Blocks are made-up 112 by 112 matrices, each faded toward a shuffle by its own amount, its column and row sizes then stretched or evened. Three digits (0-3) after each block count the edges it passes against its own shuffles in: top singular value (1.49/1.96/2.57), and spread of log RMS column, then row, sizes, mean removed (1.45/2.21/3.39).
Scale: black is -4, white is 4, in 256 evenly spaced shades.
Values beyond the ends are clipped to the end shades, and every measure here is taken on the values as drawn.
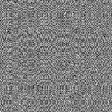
3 2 0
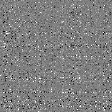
1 2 2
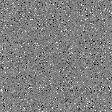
0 1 1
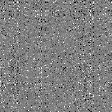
2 2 1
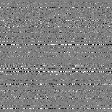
3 0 3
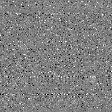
2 0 2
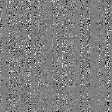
0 3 2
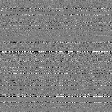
3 0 3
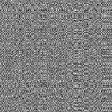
3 2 2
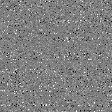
0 1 2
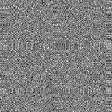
3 1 0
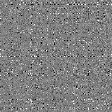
1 2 2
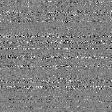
1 1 3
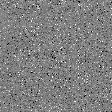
0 1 0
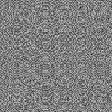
3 0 1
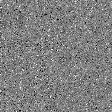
0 1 0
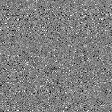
2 0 2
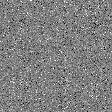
0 1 0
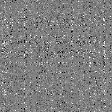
1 2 2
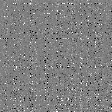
0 2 2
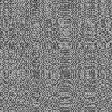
3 0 1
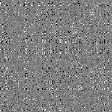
2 2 2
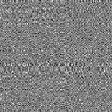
3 0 2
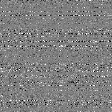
1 1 3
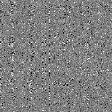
2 2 1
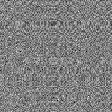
3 0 0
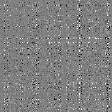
2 3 2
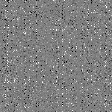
0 2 1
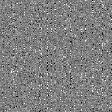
2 2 0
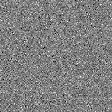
2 0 0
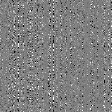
2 3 0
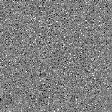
2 1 0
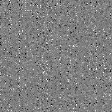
0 2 0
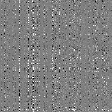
2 3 2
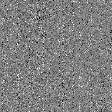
0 2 0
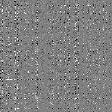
1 3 2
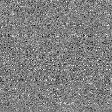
1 0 2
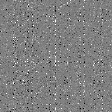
0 2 1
